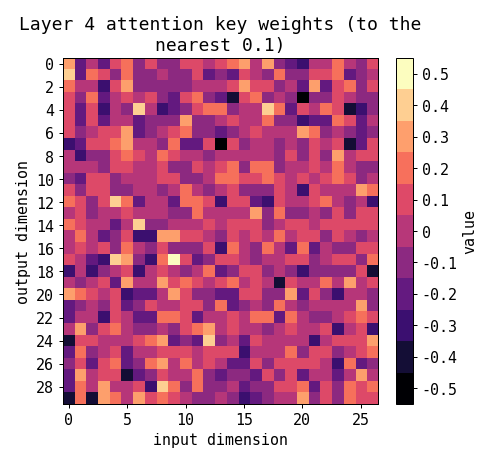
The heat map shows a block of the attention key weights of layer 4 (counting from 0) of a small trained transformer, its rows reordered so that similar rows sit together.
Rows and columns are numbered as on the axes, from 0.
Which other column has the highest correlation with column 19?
9
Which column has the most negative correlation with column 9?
7
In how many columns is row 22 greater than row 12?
10
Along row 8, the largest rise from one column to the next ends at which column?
23
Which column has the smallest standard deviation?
22
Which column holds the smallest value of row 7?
13
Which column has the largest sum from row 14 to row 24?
8
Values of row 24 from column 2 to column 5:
0.1 0 0 0
